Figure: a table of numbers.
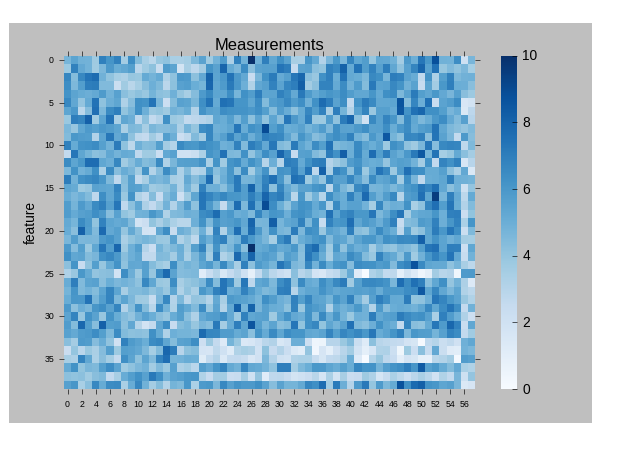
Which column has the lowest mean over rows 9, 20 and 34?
47
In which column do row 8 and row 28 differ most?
20
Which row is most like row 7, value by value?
28
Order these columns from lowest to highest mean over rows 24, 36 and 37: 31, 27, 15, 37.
37, 27, 31, 15
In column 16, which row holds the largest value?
10
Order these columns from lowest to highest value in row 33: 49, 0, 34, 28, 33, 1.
49, 34, 28, 1, 0, 33
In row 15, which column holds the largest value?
26
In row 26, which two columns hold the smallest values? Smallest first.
57, 26
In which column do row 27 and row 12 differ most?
50
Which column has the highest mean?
52
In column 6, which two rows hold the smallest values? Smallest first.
37, 35
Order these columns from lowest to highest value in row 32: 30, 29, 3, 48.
48, 30, 3, 29
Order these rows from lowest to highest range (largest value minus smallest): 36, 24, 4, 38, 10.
4, 10, 36, 24, 38
